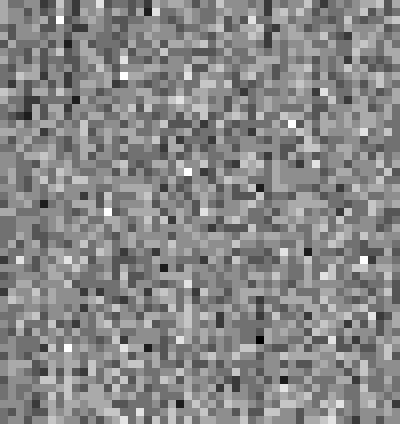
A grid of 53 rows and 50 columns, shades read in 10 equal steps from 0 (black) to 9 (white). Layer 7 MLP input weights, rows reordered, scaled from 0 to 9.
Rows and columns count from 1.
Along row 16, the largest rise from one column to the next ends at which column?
37
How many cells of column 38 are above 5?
20
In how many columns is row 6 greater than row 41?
18
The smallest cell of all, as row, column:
43, 33
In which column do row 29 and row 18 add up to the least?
27
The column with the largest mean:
24
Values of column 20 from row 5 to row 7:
5 6 4
